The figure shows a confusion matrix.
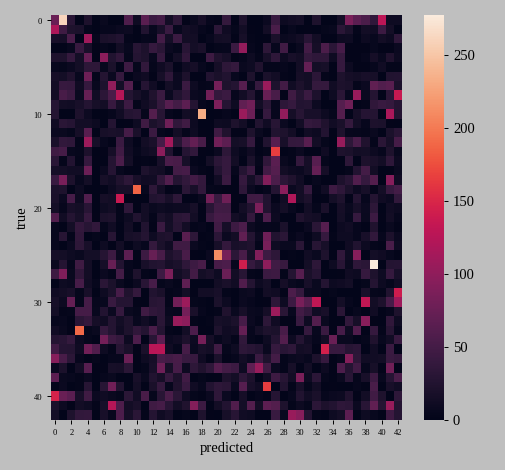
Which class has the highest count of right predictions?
8
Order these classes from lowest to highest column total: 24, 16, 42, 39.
24, 42, 39, 16
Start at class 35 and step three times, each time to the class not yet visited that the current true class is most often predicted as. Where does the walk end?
23
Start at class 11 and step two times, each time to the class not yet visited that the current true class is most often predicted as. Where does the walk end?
27
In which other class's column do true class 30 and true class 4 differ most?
38
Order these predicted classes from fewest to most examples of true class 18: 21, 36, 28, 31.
21, 36, 31, 28
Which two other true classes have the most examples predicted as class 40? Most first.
0, 7
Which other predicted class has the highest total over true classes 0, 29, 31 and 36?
1
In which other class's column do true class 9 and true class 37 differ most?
25
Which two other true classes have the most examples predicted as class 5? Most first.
35, 22
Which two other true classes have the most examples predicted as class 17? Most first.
41, 13
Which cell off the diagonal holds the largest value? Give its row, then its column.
26, 39
